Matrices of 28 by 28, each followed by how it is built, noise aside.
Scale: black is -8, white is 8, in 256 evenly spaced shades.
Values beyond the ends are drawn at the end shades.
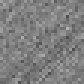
Hankel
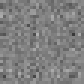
low rank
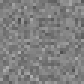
blocks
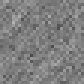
Hankel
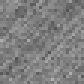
Hankel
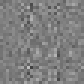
low rank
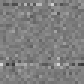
uneven rows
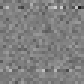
uneven rows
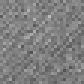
Hankel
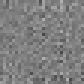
low rank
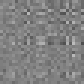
low rank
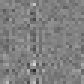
low rank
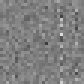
uneven columns
